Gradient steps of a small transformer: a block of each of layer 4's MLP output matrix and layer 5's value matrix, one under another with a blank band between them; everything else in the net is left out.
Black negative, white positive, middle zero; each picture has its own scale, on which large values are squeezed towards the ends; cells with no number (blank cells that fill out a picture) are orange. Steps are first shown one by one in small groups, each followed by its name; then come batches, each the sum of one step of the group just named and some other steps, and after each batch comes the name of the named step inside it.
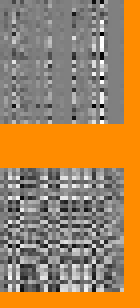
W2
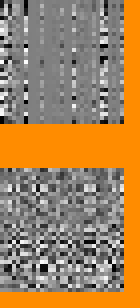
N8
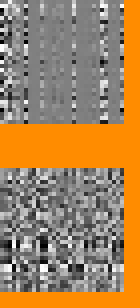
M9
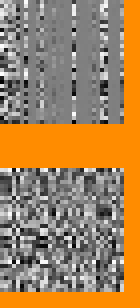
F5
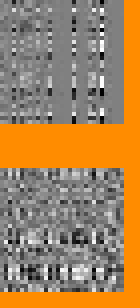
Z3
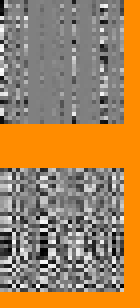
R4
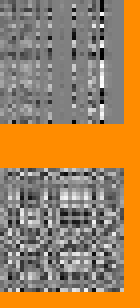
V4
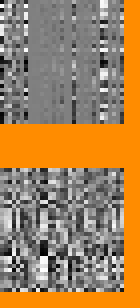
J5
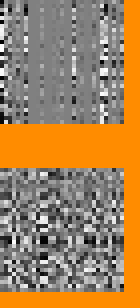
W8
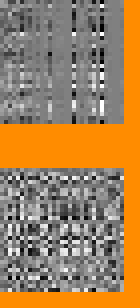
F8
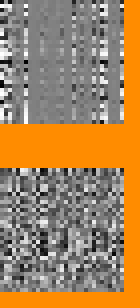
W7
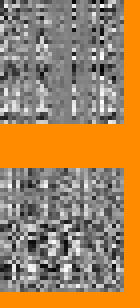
R4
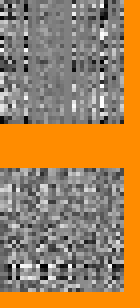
N8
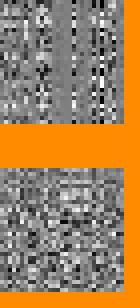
V4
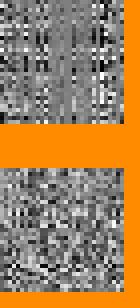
J5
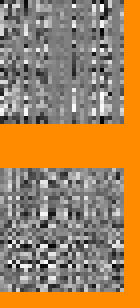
N8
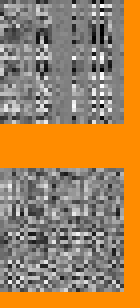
R4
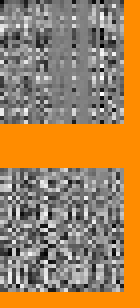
R4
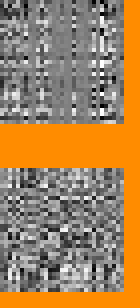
W2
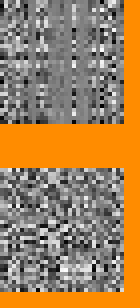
F5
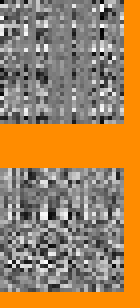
J5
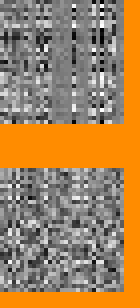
V4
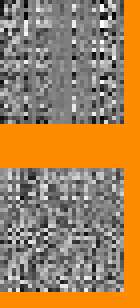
W2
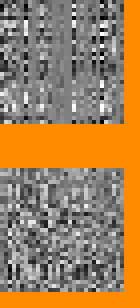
V4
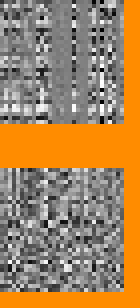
V4
